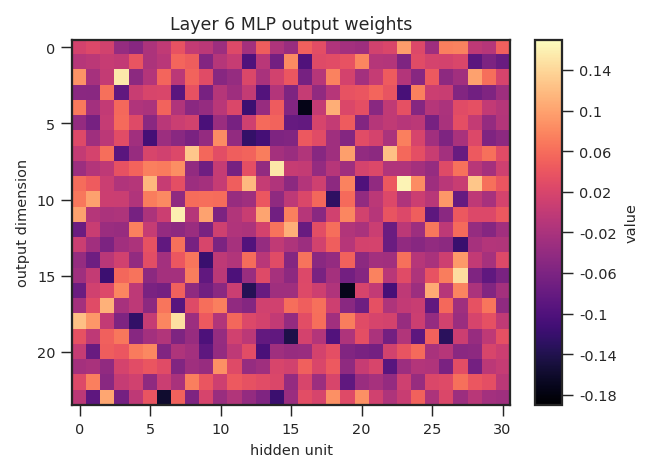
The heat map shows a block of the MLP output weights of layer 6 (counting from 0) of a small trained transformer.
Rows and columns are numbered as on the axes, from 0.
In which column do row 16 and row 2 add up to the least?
19
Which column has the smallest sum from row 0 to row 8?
16
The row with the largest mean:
9
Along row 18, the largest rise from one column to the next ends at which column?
5
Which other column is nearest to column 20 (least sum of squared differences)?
21
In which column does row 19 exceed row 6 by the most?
12
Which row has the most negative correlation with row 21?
7
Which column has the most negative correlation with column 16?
18
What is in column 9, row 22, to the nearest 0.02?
0.04
